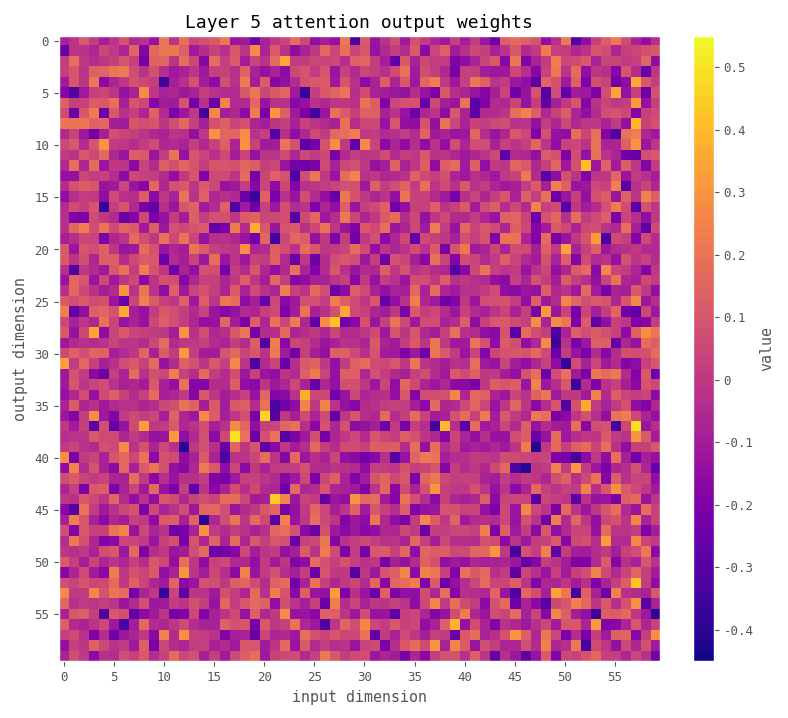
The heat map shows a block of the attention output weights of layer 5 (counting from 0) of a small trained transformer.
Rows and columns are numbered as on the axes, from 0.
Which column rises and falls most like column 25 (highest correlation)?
29
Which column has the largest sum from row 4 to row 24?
28
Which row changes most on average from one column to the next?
53
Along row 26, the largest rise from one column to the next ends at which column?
48
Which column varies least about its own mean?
2
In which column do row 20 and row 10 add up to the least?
38
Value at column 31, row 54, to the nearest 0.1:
0
